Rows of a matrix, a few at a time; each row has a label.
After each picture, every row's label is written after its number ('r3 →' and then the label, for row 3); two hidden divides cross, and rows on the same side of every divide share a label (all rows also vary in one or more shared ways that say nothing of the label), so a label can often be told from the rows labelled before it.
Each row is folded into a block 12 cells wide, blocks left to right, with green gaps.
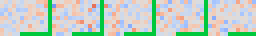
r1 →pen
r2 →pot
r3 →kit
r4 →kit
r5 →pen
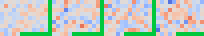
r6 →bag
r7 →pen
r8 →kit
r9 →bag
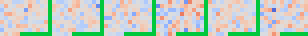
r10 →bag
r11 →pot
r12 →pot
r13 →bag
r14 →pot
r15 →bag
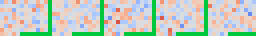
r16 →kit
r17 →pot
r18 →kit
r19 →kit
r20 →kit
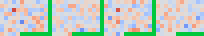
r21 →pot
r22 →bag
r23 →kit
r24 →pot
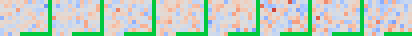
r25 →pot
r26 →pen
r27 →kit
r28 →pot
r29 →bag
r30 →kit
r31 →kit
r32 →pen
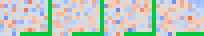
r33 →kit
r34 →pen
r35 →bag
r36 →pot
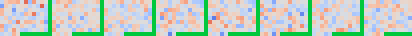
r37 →pot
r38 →kit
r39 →kit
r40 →pot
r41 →pot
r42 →kit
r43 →kit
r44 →bag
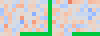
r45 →bag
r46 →kit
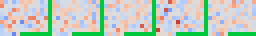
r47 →pot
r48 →pot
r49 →pot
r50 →pen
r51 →pot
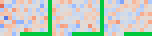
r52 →kit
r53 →kit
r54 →bag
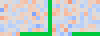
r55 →bag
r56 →kit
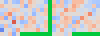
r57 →bag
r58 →pot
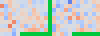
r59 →kit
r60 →pen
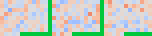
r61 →kit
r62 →pen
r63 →bag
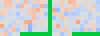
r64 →pot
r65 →pot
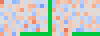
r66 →bag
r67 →pot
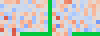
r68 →kit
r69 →kit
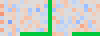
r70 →kit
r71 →pen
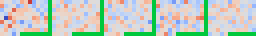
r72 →kit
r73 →pen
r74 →kit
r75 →pen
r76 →pot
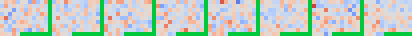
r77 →bag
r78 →kit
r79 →kit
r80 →kit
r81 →kit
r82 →bag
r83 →kit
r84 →kit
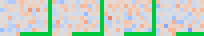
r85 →bag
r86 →bag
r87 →pot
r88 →bag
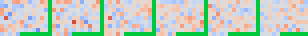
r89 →kit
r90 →kit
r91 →pen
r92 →bag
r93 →kit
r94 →bag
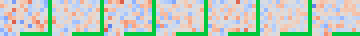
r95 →pot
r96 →pen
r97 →kit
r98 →bag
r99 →pen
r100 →bag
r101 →bag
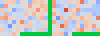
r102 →bag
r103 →kit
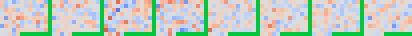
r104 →pen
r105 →pot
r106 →pen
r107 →pot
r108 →kit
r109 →kit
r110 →kit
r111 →pot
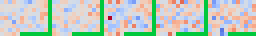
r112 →pen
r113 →pen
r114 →pen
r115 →pot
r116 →pen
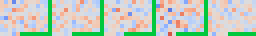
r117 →pot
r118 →kit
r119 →kit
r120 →bag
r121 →kit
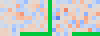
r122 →pen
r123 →bag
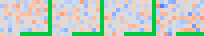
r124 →bag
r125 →pen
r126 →pen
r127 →pen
